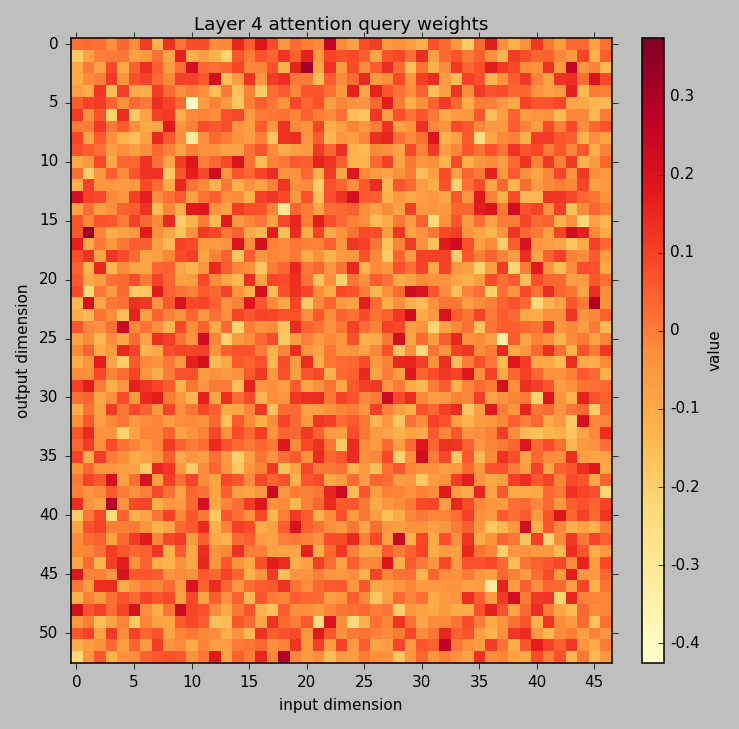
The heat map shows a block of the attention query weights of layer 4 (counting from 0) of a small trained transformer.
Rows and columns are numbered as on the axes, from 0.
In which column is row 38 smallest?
46
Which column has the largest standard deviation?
10
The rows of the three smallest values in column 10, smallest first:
5, 8, 36
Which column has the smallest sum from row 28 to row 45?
28
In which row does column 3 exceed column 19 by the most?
39
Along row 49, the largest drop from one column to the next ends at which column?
21
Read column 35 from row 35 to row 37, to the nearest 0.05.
-0.15 -0.05 -0.05
